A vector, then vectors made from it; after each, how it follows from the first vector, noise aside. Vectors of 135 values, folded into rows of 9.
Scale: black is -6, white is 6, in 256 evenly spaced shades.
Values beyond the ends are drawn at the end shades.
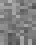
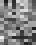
reversed, negated, scaled up.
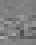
reversed, negated, partly zeroed.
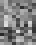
wrapped around, negated, scaled up.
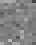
wrapped around, partly zeroed.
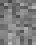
negated.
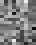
reversed, negated, scaled up.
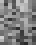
reversed, negated, scaled up.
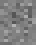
wrapped around, partly zeroed.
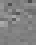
wrapped around, negated, partly zeroed.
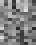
reversed, negated, scaled up.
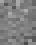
reversed, negated, partly zeroed.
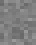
wrapped around, shrunk.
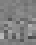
wrapped around, negated, partly zeroed.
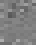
wrapped around, partly zeroed.
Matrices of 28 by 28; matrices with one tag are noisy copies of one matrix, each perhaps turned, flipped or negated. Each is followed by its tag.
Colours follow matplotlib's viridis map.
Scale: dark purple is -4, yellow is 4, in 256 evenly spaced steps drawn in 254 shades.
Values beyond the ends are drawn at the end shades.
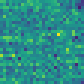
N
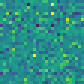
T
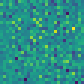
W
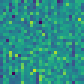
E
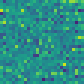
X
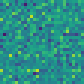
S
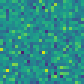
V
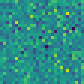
W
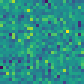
S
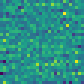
X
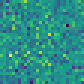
W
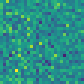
W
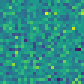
S
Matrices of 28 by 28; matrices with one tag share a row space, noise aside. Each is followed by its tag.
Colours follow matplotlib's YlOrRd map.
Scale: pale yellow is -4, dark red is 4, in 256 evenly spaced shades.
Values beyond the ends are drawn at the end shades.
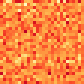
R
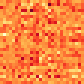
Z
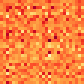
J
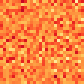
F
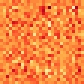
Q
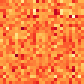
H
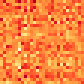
R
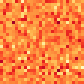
F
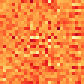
Z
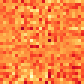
Z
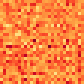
R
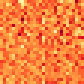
F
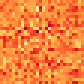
Z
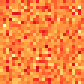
Q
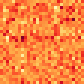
H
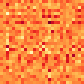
J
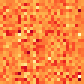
R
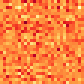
R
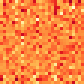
H
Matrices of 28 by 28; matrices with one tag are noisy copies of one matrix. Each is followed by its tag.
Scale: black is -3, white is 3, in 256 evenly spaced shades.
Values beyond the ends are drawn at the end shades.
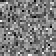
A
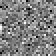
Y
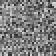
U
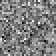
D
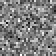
D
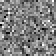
D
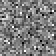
D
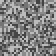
U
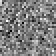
D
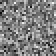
A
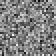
U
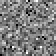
Y
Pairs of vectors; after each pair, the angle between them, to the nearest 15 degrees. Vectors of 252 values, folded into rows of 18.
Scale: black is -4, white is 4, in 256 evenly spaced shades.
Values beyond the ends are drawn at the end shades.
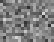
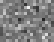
105 degrees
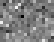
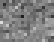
30 degrees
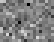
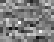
135 degrees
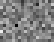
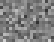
105 degrees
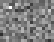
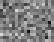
135 degrees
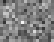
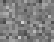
30 degrees
